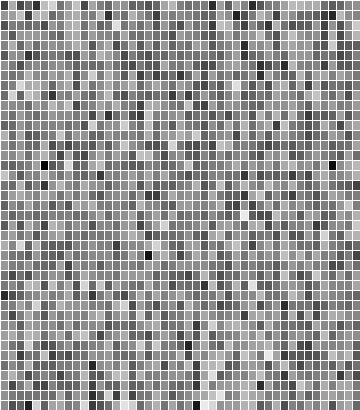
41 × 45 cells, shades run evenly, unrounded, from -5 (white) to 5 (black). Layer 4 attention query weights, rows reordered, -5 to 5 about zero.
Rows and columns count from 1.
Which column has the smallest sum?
16
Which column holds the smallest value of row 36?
34
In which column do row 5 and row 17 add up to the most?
6
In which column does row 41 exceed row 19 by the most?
25
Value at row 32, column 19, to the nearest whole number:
1
